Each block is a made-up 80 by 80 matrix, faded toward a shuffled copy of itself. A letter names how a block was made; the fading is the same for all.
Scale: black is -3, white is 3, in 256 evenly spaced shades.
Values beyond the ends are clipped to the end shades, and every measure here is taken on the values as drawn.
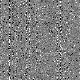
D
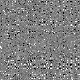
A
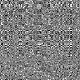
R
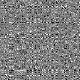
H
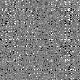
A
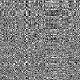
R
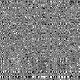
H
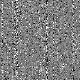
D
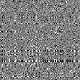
H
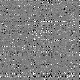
A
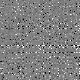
A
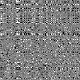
H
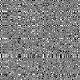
H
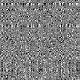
R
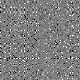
A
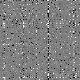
A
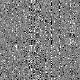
D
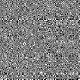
H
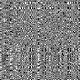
R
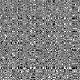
H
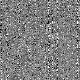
D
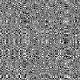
R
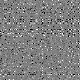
A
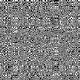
H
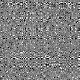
H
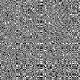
R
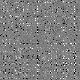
A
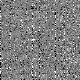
D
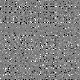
A
